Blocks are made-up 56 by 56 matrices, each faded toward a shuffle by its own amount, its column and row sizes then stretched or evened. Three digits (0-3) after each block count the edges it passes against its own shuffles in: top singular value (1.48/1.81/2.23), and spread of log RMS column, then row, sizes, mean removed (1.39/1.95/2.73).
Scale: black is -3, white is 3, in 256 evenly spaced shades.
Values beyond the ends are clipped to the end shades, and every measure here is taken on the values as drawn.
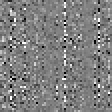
1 3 1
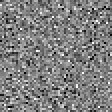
1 0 0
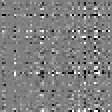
3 3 3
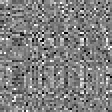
3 1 1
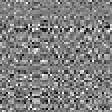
3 0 3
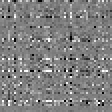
3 2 3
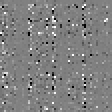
0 3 2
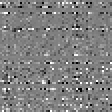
1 2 3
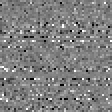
0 0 3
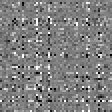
0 3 3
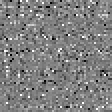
1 0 2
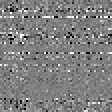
1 1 3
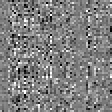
2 3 0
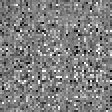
1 2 2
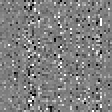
1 3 0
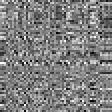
3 1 3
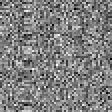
2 0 0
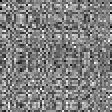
3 2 1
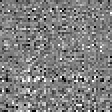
2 2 2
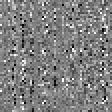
0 3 1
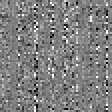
1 3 0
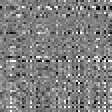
3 2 3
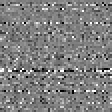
2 0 3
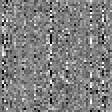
2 3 0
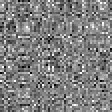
3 1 1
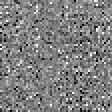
1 2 0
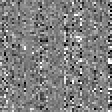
1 3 0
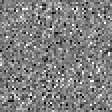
1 0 1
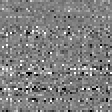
0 1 3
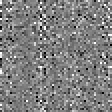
2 2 1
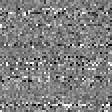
1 0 3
